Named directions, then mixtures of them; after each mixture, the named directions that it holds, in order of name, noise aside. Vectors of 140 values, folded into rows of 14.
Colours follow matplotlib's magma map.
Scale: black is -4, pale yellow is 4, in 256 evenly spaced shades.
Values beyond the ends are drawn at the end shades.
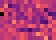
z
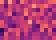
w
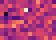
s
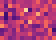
s, w, z.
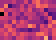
z.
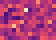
s.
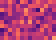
s, w, z.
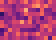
s, w, z.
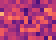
s, w, z.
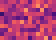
s, w, z.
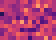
s, w, z.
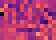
z.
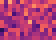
w.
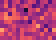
s, w.
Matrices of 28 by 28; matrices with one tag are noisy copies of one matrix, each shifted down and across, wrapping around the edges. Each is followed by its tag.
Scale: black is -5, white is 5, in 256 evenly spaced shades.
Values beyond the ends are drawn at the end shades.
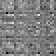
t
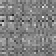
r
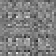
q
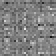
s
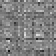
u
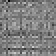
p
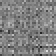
p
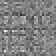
q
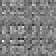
q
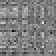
s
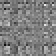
q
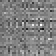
p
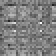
t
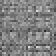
q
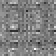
u
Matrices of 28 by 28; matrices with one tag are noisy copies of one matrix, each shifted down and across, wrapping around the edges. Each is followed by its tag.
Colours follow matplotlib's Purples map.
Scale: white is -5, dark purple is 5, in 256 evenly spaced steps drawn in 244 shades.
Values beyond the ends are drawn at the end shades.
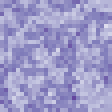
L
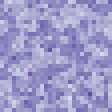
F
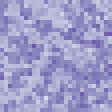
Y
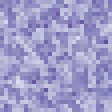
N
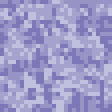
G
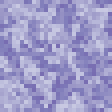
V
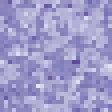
Y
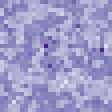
F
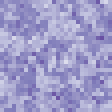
L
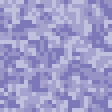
Y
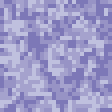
L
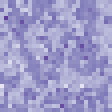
L
